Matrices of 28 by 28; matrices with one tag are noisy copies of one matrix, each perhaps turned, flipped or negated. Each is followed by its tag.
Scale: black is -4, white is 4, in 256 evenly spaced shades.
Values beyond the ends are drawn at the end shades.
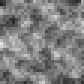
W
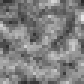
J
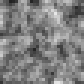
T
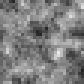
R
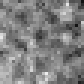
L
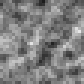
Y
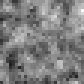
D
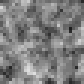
T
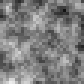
D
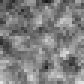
L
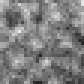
L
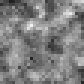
R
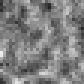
J
